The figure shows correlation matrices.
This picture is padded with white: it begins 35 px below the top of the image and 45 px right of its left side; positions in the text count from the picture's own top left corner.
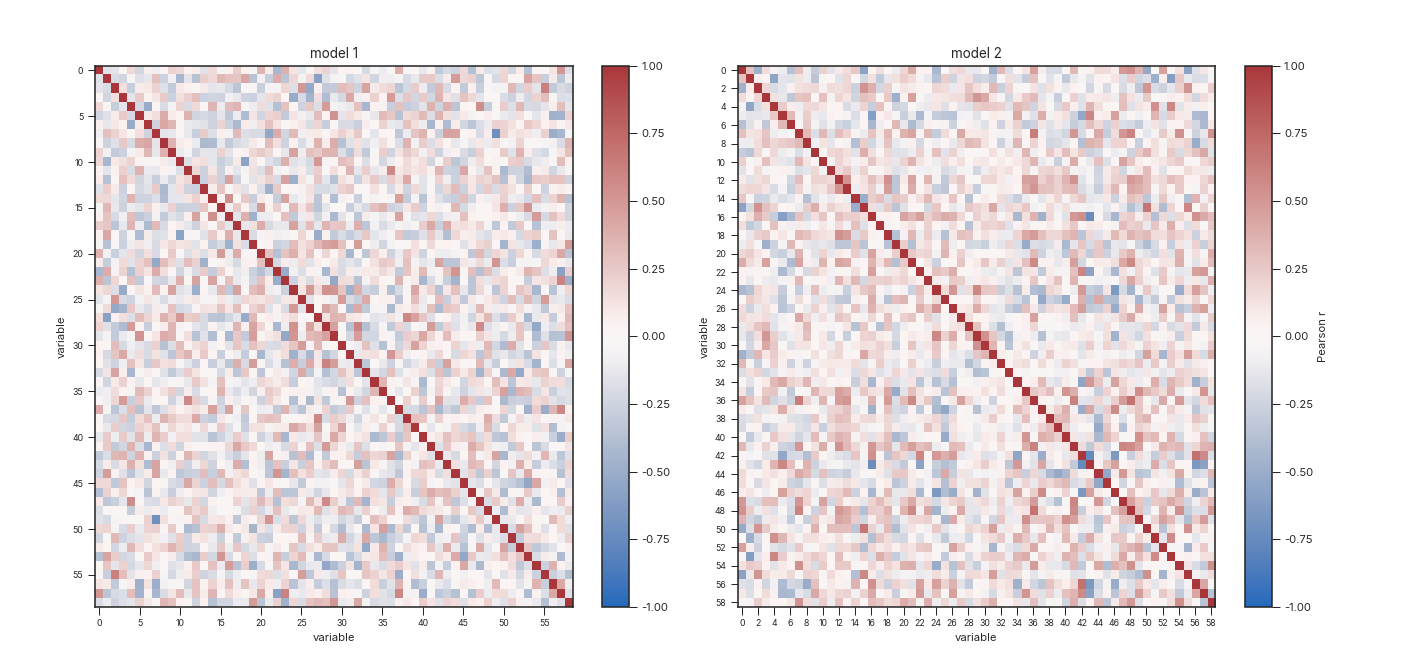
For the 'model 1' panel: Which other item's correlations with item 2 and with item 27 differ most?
38
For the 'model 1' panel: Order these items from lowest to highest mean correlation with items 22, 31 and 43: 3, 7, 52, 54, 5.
54, 52, 5, 3, 7
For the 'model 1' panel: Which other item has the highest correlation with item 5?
29
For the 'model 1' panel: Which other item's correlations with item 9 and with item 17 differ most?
6
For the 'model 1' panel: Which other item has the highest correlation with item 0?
57
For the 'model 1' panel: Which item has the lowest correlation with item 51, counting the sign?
35
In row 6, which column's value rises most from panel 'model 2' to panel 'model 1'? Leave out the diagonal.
21
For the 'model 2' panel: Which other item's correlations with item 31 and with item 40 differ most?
49
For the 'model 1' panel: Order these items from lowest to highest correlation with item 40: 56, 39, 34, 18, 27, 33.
34, 56, 18, 39, 33, 27
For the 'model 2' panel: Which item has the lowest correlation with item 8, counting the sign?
56
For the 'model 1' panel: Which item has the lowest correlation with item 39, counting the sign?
56
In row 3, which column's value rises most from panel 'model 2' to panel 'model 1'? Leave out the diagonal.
42
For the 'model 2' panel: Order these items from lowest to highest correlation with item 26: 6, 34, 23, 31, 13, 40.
34, 6, 31, 13, 40, 23
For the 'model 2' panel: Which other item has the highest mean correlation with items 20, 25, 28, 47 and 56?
16
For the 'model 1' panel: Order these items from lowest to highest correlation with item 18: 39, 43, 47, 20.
43, 39, 47, 20
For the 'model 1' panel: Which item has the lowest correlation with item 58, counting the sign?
23
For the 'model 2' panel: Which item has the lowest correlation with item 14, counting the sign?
15
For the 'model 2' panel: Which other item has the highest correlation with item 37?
46
